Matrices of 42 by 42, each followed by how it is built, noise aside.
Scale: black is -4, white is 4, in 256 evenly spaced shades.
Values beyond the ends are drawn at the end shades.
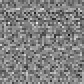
repeating columns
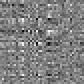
low rank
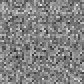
repeating columns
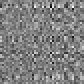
low rank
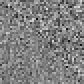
upper triangular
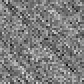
Toeplitz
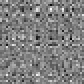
low rank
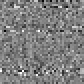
uneven rows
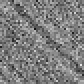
Toeplitz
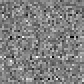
uneven rows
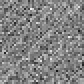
Hankel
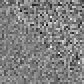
upper triangular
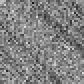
Toeplitz
